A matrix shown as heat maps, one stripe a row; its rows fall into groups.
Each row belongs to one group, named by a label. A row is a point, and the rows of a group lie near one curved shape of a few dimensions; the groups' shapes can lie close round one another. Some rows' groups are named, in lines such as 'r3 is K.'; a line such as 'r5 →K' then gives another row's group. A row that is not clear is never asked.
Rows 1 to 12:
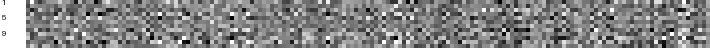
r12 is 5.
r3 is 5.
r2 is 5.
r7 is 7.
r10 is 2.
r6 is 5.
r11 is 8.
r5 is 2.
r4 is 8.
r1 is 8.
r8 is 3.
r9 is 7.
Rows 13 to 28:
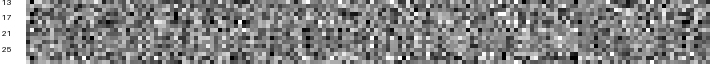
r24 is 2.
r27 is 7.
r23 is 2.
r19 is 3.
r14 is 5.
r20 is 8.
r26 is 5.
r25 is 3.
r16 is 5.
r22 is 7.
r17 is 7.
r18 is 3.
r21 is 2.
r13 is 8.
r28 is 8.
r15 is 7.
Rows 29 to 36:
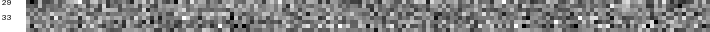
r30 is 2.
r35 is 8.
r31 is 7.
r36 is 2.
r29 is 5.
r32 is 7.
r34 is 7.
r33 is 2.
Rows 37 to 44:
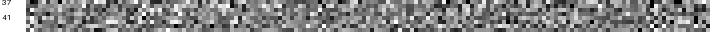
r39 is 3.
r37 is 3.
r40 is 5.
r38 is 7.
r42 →3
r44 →8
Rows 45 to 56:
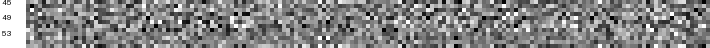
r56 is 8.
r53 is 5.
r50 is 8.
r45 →8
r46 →5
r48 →3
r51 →8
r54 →8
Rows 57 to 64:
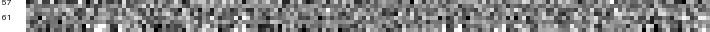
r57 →2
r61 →3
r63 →8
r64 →8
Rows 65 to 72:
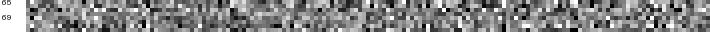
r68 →7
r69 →8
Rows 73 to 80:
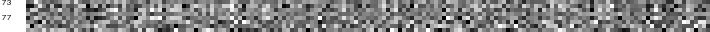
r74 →2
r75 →3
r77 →3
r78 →3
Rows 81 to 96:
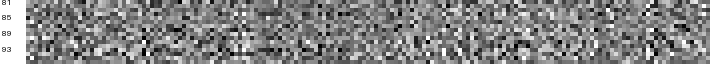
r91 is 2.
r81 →8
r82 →3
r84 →8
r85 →2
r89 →8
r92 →3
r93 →8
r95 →8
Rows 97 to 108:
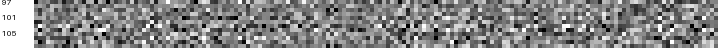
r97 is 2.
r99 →8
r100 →2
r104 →5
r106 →2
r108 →8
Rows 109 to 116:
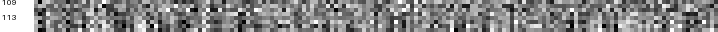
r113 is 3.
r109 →8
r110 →8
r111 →8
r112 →3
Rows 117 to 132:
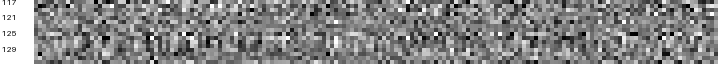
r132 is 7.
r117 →8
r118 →3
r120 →3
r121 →3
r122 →8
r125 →5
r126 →7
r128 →8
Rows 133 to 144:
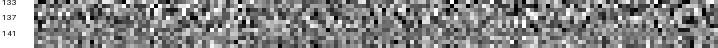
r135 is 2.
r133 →3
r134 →3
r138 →3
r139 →8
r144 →2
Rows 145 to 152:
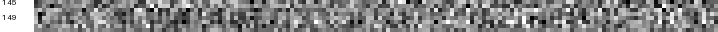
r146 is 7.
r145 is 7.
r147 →5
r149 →8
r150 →5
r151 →2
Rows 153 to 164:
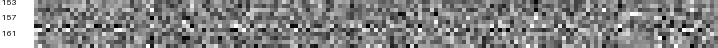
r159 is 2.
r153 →2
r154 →2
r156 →2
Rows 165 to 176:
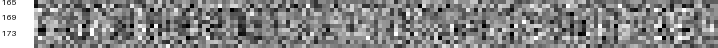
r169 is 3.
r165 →2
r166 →2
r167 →5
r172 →3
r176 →2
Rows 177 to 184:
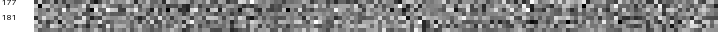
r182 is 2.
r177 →8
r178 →8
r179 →8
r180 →7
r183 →5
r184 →7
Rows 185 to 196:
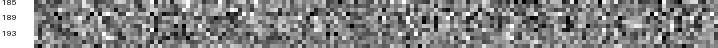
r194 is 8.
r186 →5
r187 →7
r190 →7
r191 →5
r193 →8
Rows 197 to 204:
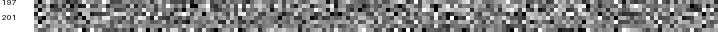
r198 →2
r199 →5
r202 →8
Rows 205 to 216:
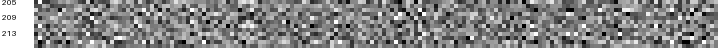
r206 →2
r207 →2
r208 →7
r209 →7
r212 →2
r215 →3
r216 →5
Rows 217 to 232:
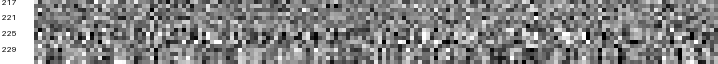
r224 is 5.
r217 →8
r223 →2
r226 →2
